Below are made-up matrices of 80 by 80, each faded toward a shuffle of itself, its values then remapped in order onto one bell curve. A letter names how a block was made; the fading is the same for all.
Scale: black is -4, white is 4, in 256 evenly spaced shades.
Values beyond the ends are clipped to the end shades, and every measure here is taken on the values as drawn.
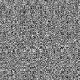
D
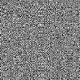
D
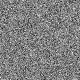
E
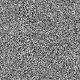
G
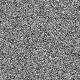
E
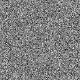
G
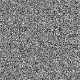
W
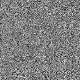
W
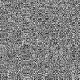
D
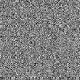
D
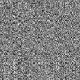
D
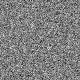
E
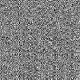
D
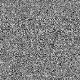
W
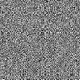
D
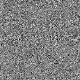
W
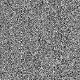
G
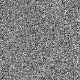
G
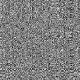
D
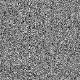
G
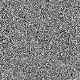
W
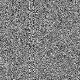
G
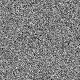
E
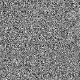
W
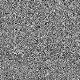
W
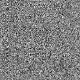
W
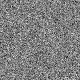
E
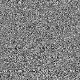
W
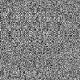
D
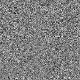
W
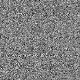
W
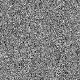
G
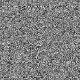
W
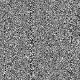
G
